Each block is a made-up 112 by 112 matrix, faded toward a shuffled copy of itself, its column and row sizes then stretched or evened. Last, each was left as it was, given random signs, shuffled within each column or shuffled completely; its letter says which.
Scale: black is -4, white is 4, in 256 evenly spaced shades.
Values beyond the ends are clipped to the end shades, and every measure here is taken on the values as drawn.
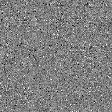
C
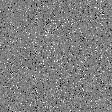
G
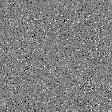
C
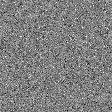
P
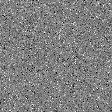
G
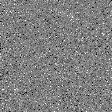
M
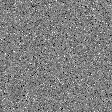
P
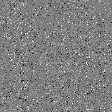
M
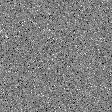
P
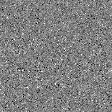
M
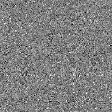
C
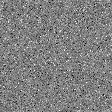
P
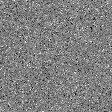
P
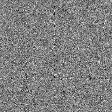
M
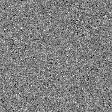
G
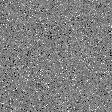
P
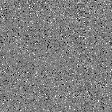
C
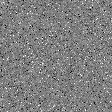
P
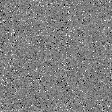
M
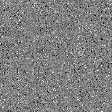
C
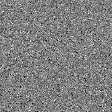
M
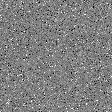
P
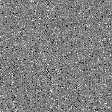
C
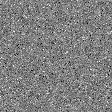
P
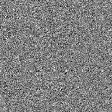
C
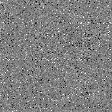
C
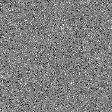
M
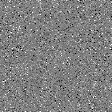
C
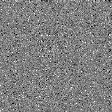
C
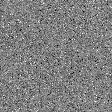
P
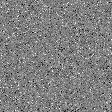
P
